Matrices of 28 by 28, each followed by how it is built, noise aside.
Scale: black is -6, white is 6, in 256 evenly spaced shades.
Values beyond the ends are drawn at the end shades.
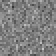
repeating columns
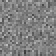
blocks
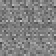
repeating columns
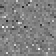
sparse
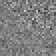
upper triangular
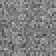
blocks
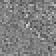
upper triangular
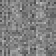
blocks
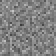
repeating columns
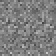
repeating columns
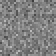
repeating columns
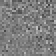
upper triangular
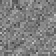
Hankel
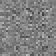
low rank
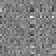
low rank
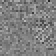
upper triangular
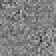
block diagonal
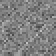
Hankel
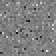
sparse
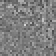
upper triangular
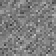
Hankel
